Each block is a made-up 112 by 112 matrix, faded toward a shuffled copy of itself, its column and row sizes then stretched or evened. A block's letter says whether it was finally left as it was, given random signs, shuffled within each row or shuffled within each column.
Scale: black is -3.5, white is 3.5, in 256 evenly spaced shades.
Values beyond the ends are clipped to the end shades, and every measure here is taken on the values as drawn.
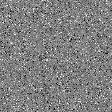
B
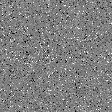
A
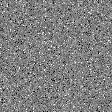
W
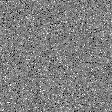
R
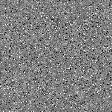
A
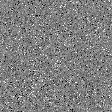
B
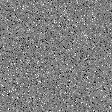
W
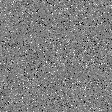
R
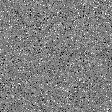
R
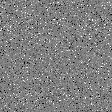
R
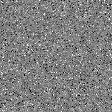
A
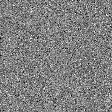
B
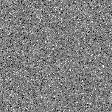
W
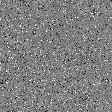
R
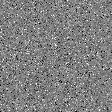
W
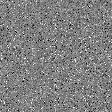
B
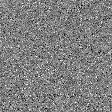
R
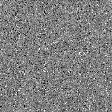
A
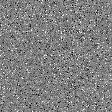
B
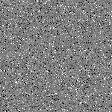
R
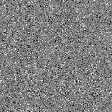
A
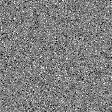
B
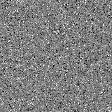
W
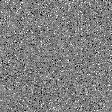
A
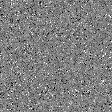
W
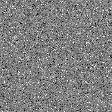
A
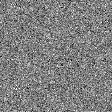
B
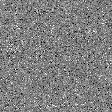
A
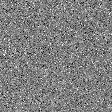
R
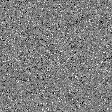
B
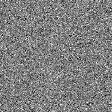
A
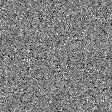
R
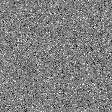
R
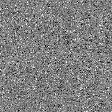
A
